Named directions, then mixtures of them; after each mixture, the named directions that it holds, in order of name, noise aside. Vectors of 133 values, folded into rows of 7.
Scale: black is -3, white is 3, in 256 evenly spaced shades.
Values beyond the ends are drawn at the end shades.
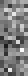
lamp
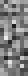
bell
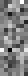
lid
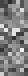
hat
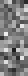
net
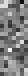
hat, lid.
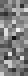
bell, hat, net.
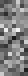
bell, hat.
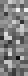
bell, lamp, net.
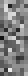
hat, lamp, lid.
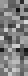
lamp, lid, net.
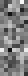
lid.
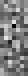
bell.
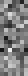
lid.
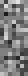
bell.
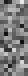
lamp, lid, net.
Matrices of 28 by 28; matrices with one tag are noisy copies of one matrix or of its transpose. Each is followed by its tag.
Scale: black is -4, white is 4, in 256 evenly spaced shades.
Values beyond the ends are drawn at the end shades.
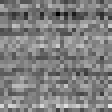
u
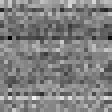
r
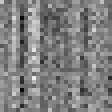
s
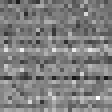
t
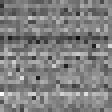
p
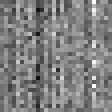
p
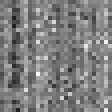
u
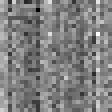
r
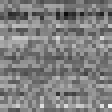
u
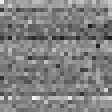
r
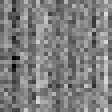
u
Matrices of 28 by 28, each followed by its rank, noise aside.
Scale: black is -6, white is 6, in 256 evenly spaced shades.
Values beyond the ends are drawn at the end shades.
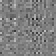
three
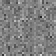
five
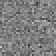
seven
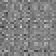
three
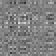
three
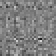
three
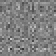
three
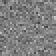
seven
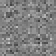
four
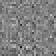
four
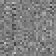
five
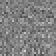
six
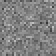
seven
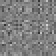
three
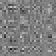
three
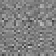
four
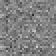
seven
